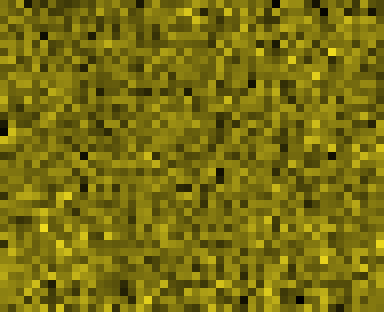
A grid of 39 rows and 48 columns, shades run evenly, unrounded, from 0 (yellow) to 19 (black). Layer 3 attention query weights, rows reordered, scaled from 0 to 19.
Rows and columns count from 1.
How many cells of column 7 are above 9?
27
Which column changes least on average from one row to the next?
18
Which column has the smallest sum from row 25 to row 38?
41
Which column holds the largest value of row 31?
1
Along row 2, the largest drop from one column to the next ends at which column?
42
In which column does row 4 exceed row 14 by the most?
20
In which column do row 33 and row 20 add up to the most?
11
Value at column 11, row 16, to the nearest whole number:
6
